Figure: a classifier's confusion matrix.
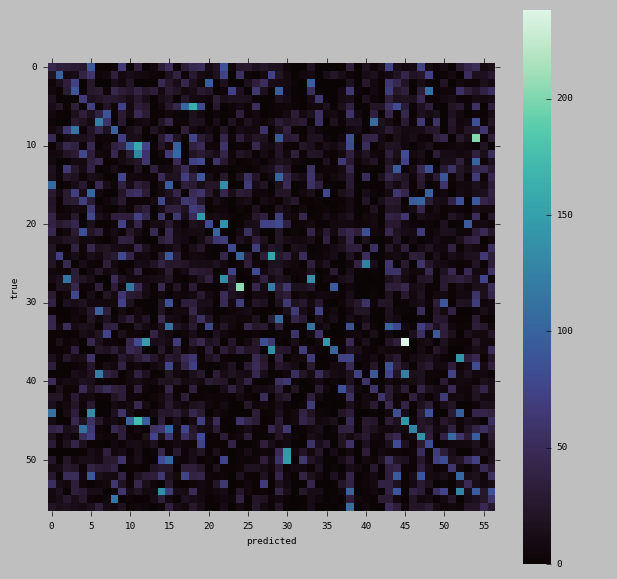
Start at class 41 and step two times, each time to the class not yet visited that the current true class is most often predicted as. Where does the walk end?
52
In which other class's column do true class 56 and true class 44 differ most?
5
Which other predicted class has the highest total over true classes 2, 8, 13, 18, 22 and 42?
3
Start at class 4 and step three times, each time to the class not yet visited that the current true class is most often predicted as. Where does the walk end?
30
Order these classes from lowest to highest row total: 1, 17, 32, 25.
32, 25, 1, 17
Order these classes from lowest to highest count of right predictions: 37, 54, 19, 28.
37, 54, 28, 19
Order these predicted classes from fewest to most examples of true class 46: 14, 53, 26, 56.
26, 53, 56, 14
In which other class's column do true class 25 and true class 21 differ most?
4
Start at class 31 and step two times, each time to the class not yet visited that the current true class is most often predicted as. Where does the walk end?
7
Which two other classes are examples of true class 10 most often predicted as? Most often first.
11, 16
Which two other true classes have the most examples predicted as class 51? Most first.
47, 39
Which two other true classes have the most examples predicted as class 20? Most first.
2, 33
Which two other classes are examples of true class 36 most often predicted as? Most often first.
28, 32
